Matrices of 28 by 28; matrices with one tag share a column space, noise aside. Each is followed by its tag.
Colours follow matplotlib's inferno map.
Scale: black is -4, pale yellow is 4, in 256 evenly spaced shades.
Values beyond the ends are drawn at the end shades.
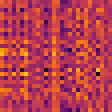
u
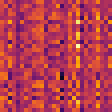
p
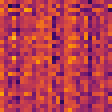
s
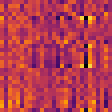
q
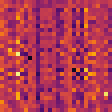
u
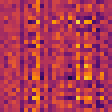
p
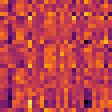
q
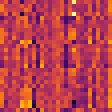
q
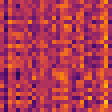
p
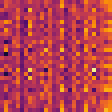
u
